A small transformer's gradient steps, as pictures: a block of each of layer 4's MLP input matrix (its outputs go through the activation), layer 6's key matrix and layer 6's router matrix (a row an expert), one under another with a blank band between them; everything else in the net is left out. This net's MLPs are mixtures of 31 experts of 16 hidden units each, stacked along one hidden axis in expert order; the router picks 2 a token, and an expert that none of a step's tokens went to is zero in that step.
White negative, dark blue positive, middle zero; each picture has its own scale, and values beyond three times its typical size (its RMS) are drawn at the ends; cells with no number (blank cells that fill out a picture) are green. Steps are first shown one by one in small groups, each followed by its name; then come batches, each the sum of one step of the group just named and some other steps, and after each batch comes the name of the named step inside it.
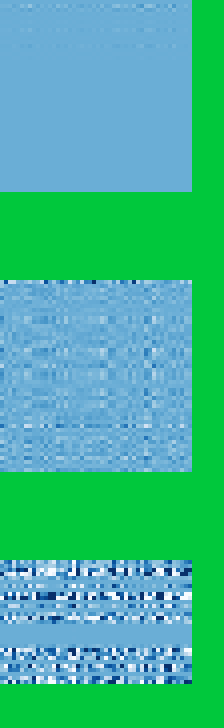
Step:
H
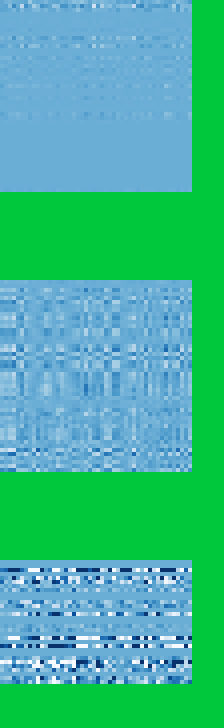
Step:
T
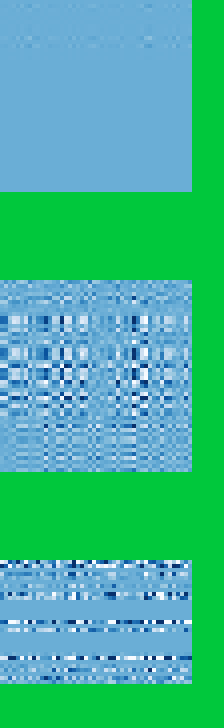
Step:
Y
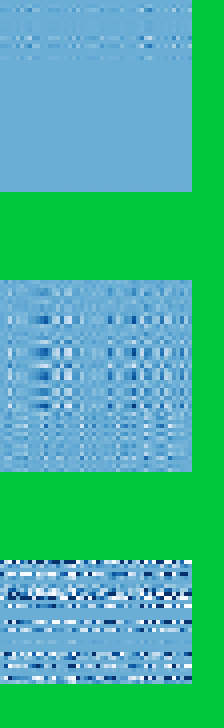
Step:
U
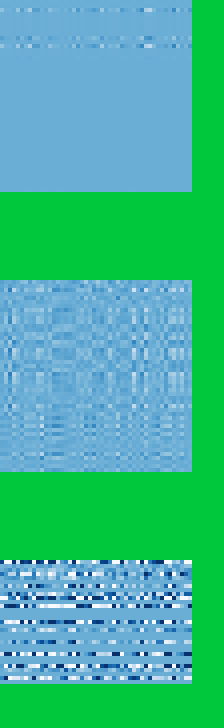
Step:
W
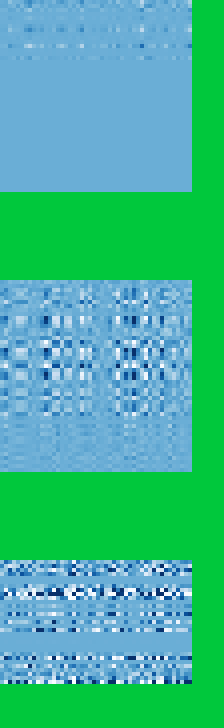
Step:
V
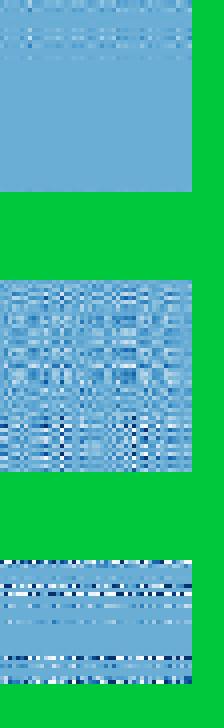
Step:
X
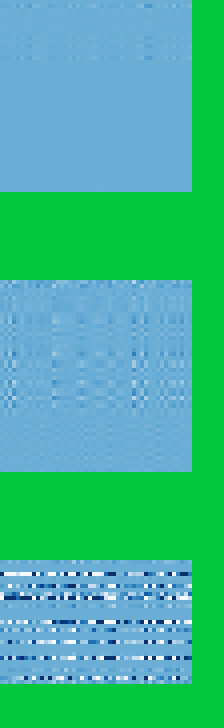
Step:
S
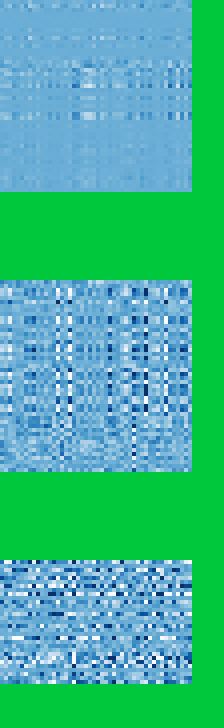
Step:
X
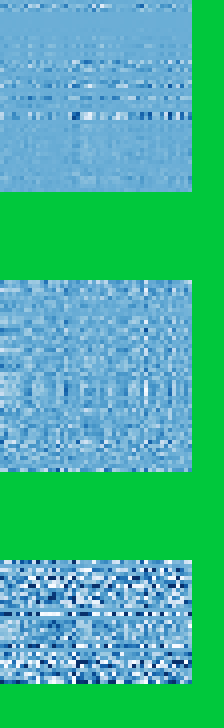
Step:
W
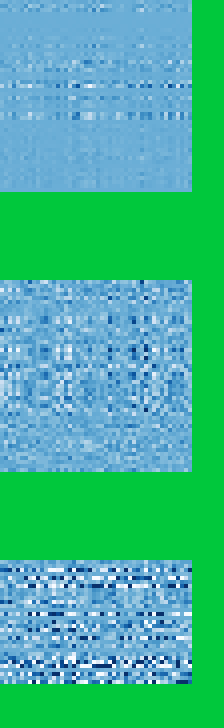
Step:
Y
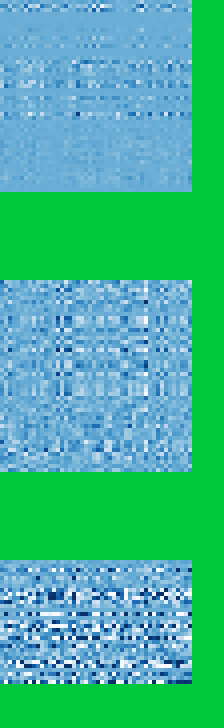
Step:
V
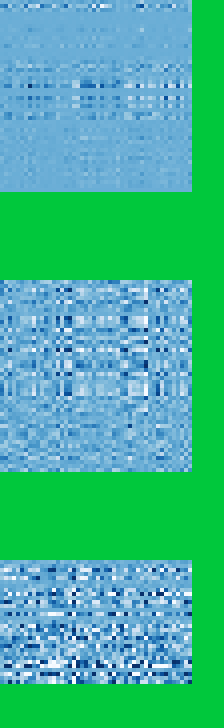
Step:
V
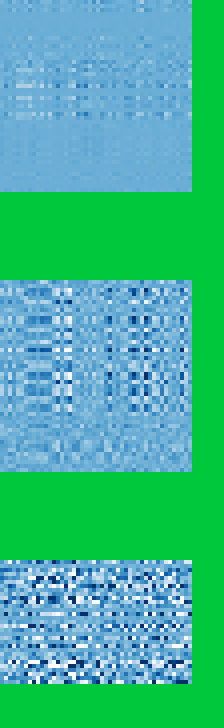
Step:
U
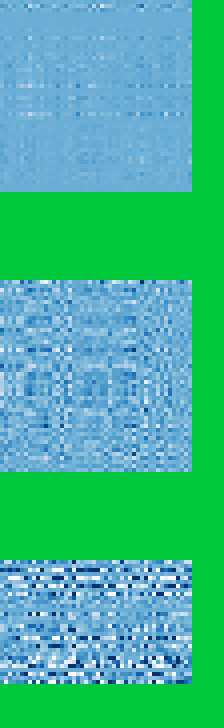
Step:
X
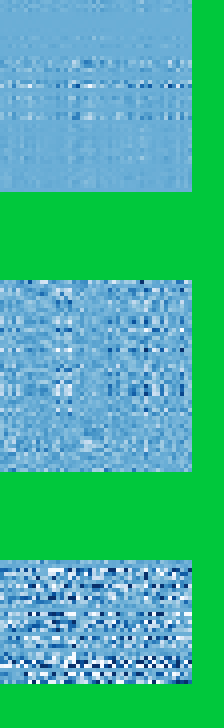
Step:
S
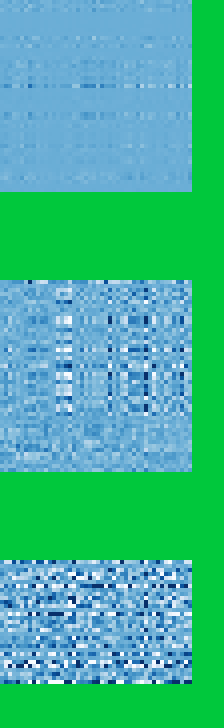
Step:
W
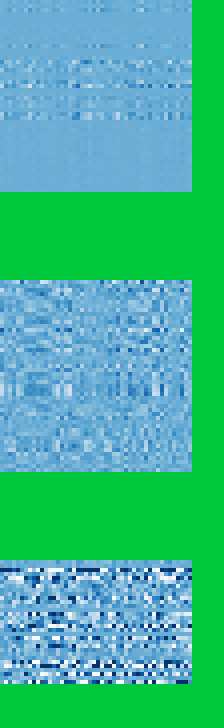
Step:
H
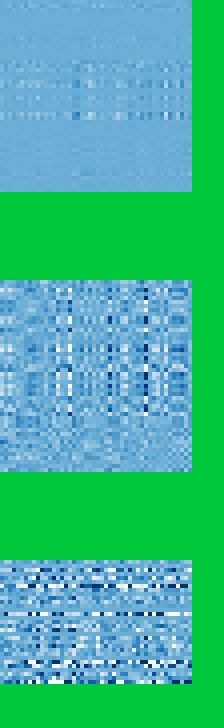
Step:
T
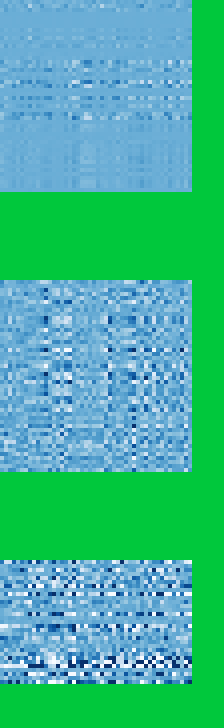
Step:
X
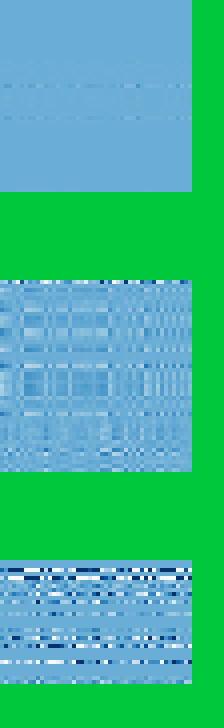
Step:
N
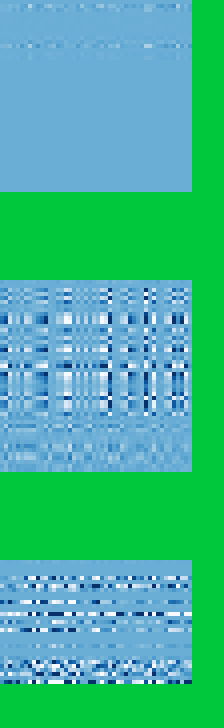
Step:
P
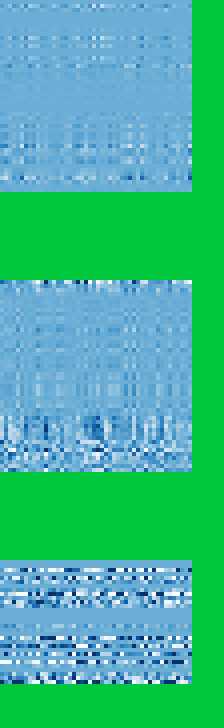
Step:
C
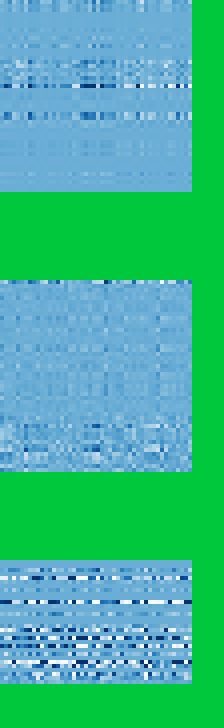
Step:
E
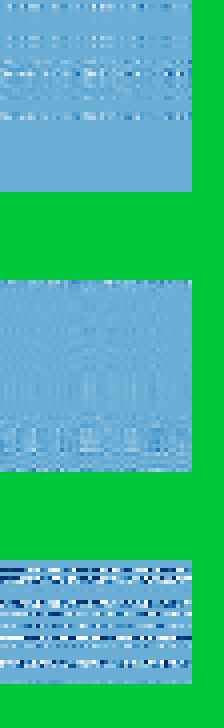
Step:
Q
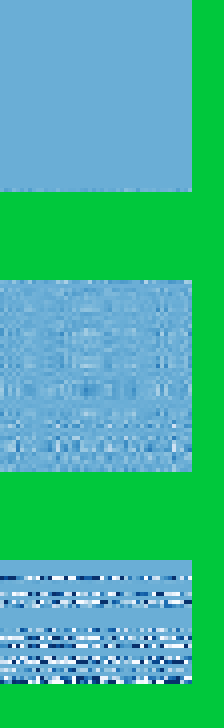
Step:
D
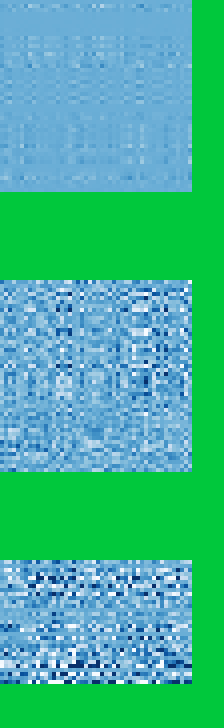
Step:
C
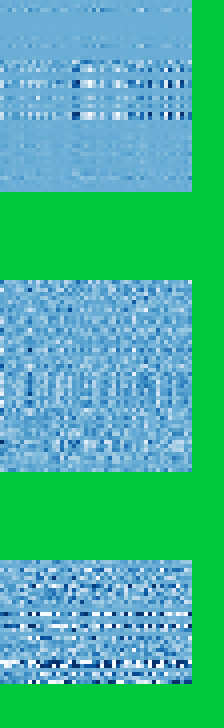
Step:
C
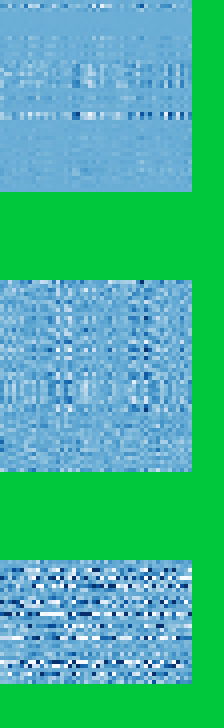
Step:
Q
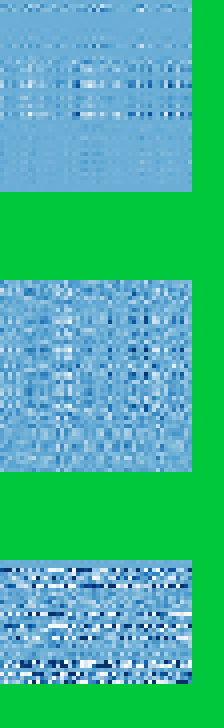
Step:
P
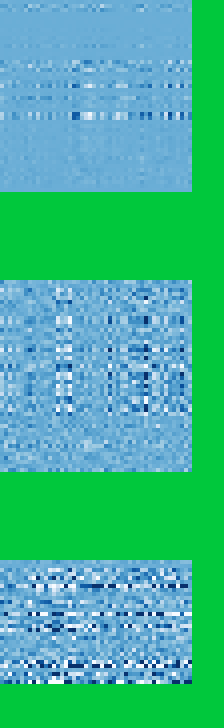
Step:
P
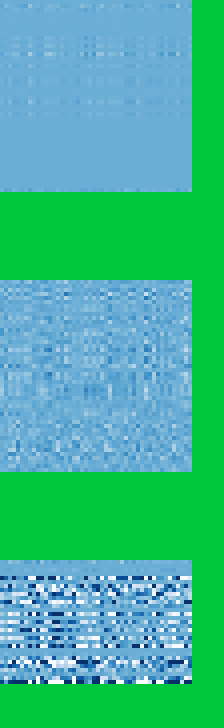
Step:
D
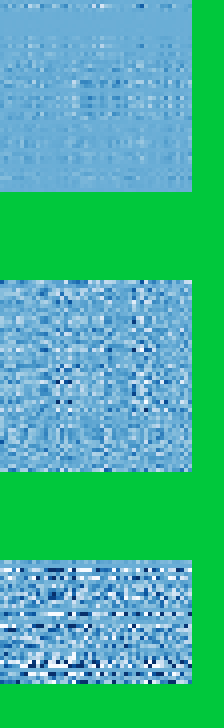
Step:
C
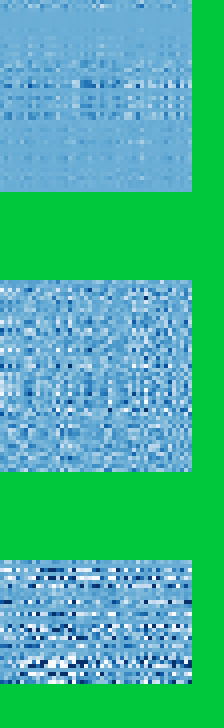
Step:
E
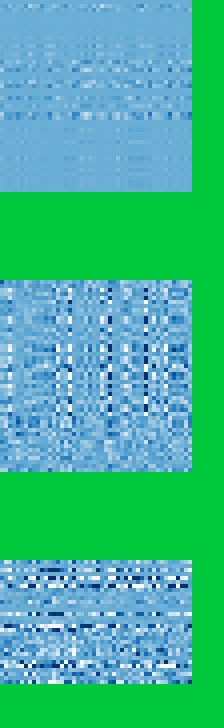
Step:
P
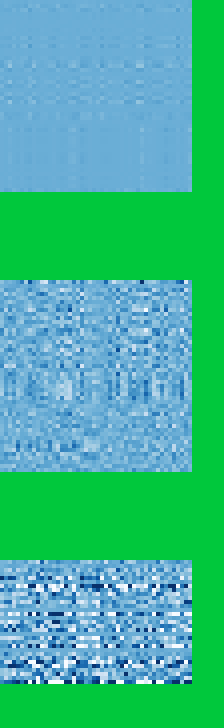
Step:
D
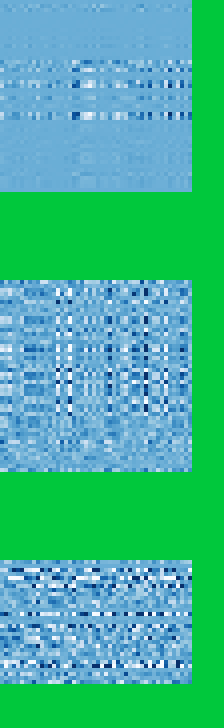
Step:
N
